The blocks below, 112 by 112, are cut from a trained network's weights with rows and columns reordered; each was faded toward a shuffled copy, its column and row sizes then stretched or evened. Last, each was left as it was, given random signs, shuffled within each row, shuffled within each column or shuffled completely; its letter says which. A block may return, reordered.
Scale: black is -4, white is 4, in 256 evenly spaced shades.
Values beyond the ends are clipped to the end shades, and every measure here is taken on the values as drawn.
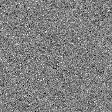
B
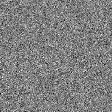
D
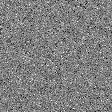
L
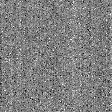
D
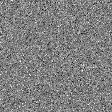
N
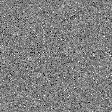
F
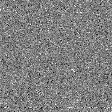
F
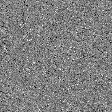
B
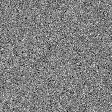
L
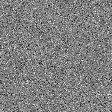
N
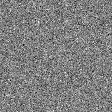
L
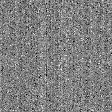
D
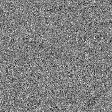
F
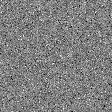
L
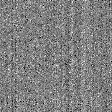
D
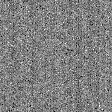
B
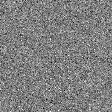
B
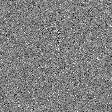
B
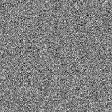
D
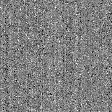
B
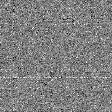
D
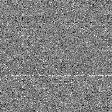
D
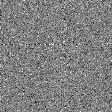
F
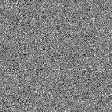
D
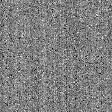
D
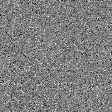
F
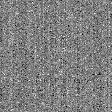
D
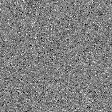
N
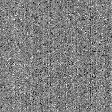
D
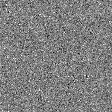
L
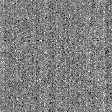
D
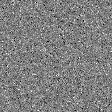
B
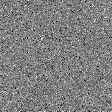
N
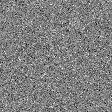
L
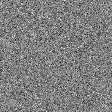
N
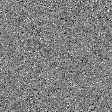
F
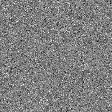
B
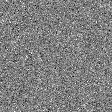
L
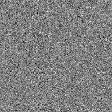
D
